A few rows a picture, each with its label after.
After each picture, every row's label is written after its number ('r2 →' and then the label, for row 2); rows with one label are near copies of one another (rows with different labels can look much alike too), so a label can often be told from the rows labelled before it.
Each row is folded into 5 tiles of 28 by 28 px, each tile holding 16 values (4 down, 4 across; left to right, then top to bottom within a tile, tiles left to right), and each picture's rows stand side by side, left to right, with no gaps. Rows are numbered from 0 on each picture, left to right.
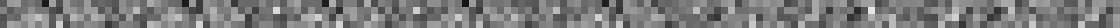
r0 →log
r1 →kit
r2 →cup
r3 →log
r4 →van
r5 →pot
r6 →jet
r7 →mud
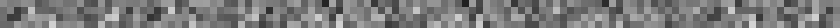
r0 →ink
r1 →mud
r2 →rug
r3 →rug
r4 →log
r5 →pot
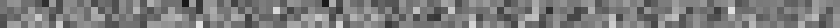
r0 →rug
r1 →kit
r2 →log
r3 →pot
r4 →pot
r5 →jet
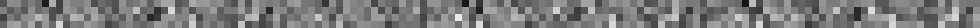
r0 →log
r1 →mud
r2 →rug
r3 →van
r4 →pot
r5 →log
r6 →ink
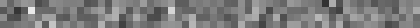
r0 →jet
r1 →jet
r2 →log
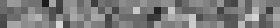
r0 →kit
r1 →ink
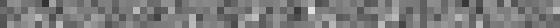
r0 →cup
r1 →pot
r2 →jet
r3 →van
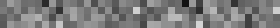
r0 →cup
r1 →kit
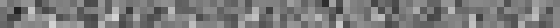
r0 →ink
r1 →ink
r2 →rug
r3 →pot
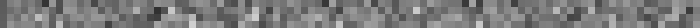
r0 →van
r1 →ink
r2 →cup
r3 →kit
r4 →pot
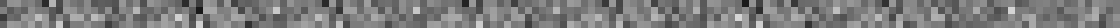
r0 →log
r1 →van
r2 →van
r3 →kit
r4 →rug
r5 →van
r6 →rug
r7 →jet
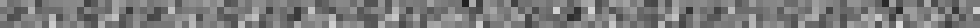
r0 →pot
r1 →pot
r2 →ink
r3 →kit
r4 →mud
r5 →pot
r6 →cup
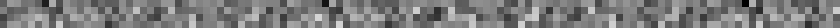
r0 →log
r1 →pot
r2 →log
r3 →ink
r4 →pot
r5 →log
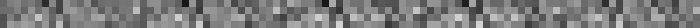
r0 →van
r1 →van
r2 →log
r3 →log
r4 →rug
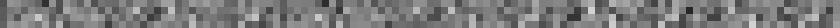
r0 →van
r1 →mud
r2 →van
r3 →pot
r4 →mud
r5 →pot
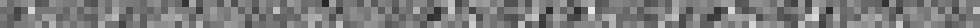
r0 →jet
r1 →cup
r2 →cup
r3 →mud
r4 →jet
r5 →ink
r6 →cup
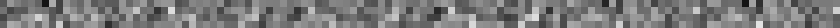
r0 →log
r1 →jet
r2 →ink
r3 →ink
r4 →kit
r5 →kit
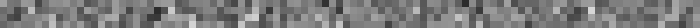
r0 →pot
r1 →ink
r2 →van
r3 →van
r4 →jet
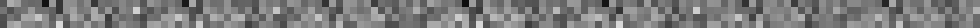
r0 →kit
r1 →log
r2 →rug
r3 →log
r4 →cup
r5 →rug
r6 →log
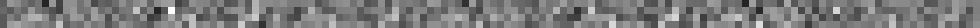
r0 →kit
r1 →jet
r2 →ink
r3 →log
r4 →ink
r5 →cup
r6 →pot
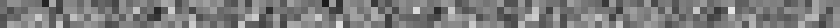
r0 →log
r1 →mud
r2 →kit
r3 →ink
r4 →cup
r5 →jet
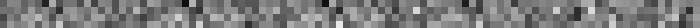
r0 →cup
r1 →log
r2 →cup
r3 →kit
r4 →mud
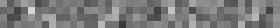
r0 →jet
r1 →mud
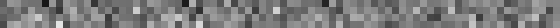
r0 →kit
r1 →cup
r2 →log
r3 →pot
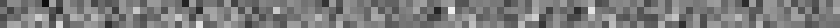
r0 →log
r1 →cup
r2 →rug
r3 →jet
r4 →jet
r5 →rug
